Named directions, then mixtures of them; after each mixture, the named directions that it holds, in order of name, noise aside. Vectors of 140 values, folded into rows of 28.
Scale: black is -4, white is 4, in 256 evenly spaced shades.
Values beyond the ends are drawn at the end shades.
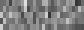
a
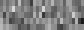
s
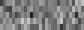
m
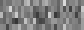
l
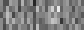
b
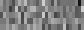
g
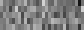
g.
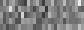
a, g, l.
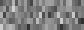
a, m, s.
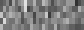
a.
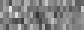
a, l, m.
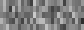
b, l, s.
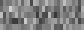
l, s.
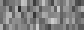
a, b, g.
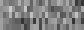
a, m, s.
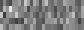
a, l, s.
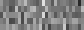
g.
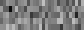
g, m.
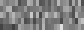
g, m, s.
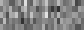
a, b, m.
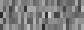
a, g.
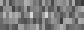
a, m, s.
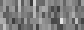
b, s.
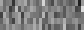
g.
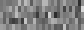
g, l, s.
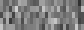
b, g, s.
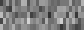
a, m.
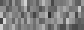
a, m.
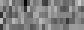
a, l.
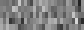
g, s.
